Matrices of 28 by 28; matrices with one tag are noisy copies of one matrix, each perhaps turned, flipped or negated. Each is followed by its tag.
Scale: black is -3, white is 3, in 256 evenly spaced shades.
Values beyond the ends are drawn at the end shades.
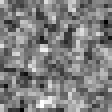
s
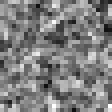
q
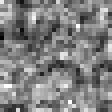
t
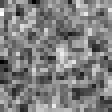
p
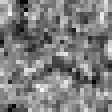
t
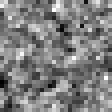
q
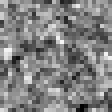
q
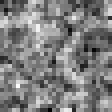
t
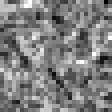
q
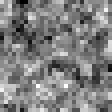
t
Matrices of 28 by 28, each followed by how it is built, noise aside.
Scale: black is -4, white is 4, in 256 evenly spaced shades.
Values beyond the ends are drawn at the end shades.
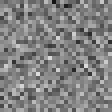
Toeplitz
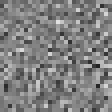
low rank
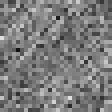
Hankel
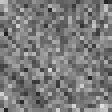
Toeplitz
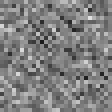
Toeplitz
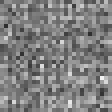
blocks
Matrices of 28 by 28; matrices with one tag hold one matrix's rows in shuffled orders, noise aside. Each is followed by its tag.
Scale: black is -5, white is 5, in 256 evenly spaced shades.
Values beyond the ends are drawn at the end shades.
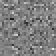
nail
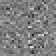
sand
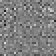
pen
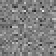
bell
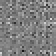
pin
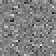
nail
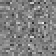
sand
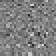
sand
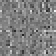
pin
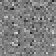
nail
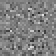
sand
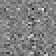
sand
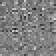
bell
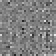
pin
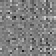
pin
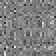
pen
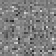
nail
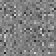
pen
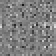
pin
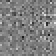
pin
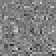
nail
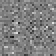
nail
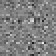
sand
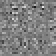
bell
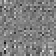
pen
